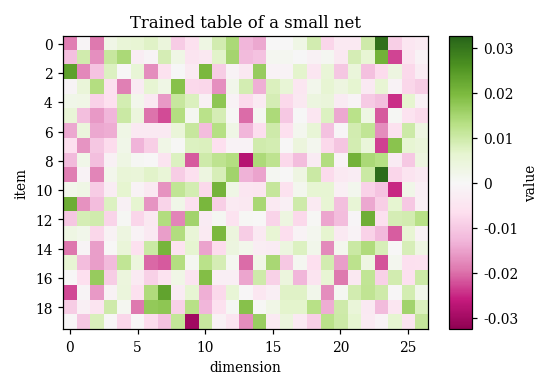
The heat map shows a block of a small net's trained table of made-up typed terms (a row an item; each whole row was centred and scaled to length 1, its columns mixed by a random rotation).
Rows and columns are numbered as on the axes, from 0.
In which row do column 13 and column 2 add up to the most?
3
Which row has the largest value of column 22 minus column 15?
12
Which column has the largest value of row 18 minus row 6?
13
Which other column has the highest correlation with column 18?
6
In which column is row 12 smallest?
8
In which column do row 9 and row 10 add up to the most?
11
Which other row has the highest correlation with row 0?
9
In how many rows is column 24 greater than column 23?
10
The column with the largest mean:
21
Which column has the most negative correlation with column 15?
16
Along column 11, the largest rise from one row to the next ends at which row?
4
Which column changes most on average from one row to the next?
7
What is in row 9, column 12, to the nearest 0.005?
0.015
